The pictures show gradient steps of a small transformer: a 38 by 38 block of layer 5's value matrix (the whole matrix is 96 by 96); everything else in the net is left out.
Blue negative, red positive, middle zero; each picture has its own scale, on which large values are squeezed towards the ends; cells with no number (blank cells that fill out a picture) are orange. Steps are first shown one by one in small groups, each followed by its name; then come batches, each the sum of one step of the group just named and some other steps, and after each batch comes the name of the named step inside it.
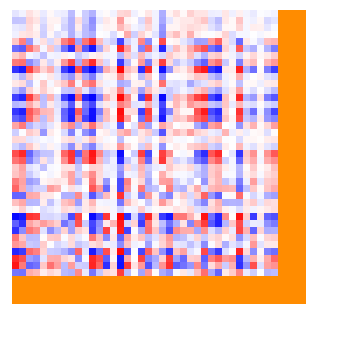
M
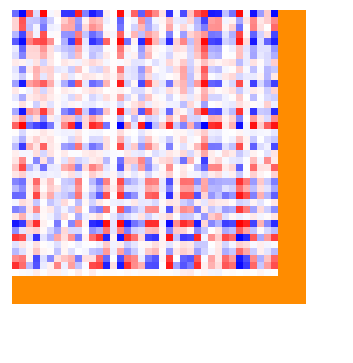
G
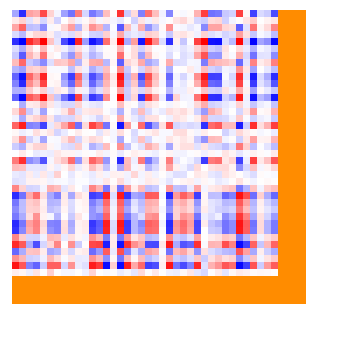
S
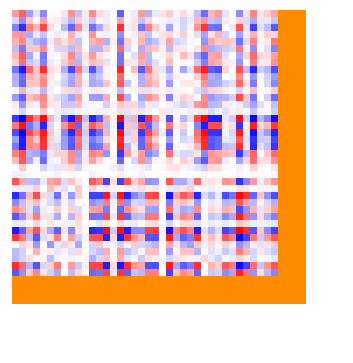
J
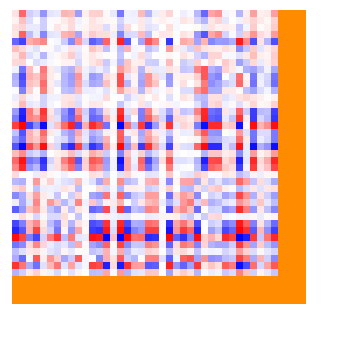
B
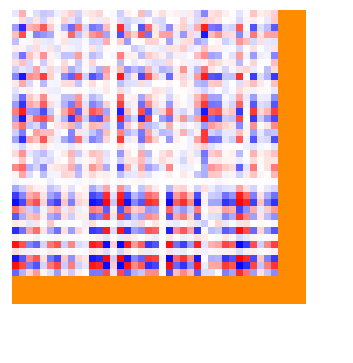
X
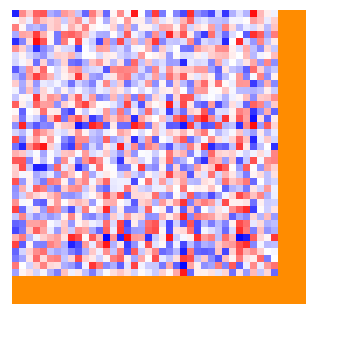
B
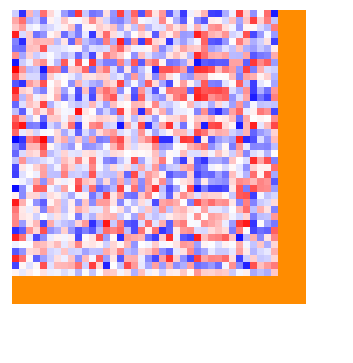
G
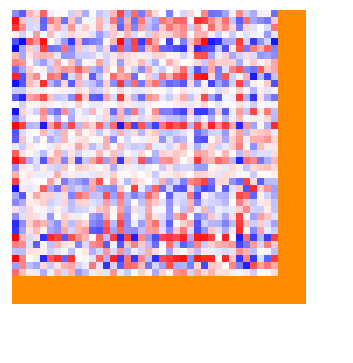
S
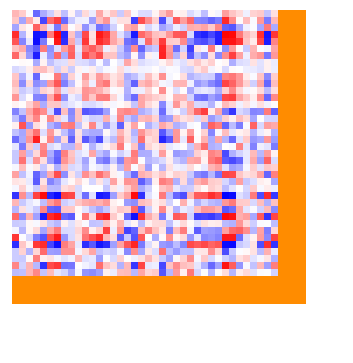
B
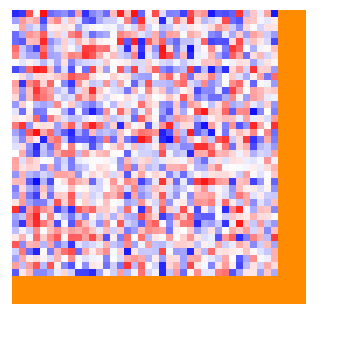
G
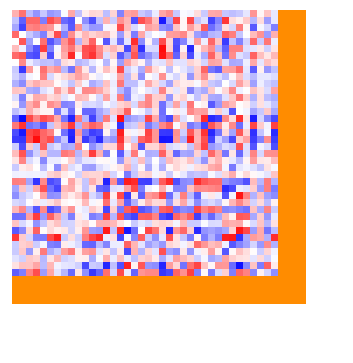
J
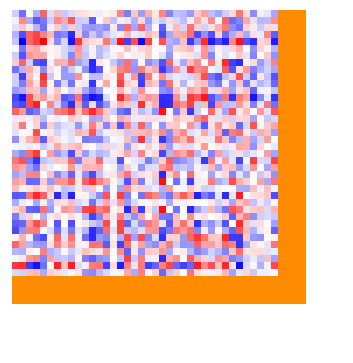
S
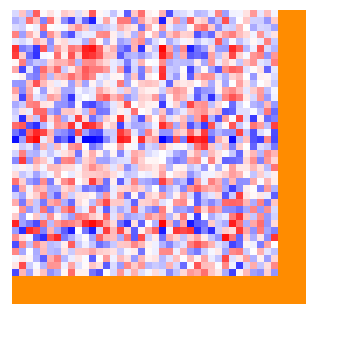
J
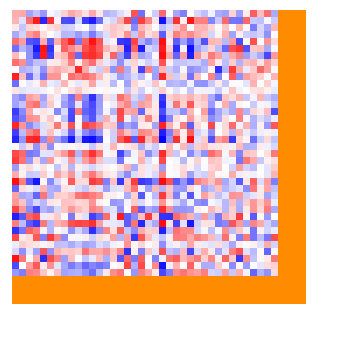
M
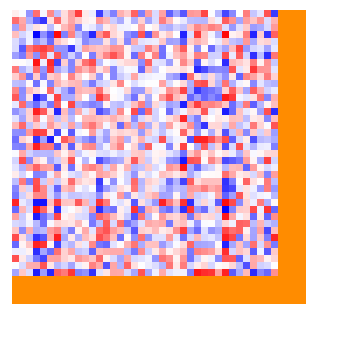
G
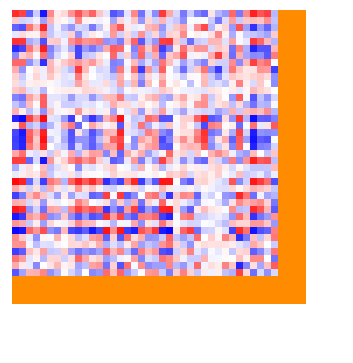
J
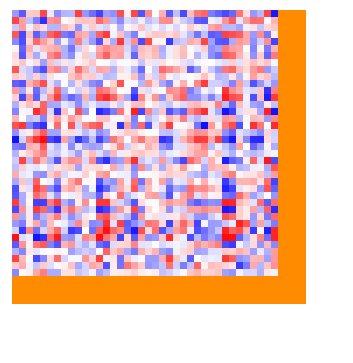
G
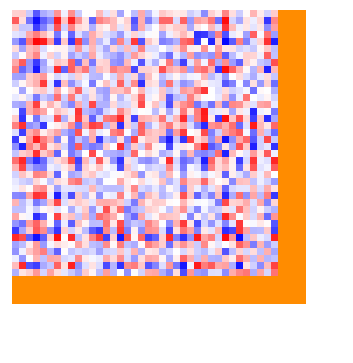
B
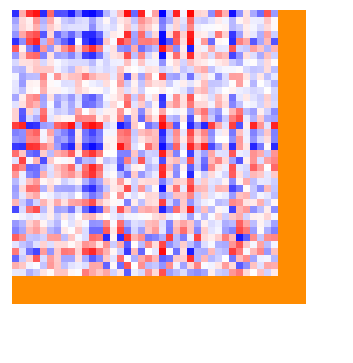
B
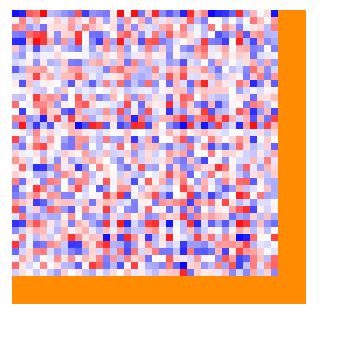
G
